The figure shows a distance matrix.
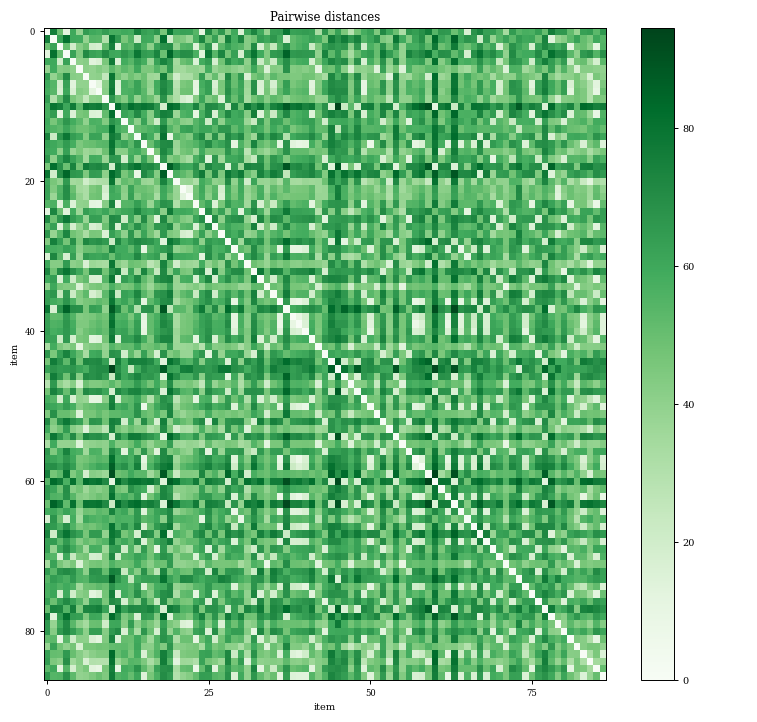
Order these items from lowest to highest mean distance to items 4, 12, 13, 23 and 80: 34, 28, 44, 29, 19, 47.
34, 47, 19, 29, 28, 44
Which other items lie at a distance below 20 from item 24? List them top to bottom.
0, 3, 30, 65
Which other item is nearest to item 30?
65
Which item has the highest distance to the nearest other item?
13
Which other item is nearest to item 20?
84
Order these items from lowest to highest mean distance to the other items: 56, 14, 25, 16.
16, 56, 25, 14
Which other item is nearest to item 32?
80
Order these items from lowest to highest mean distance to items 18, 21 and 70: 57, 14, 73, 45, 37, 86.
86, 57, 14, 37, 73, 45
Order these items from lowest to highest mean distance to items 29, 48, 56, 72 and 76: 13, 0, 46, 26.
46, 13, 0, 26
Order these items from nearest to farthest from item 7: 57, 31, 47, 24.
31, 47, 57, 24
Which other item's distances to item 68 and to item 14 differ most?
19
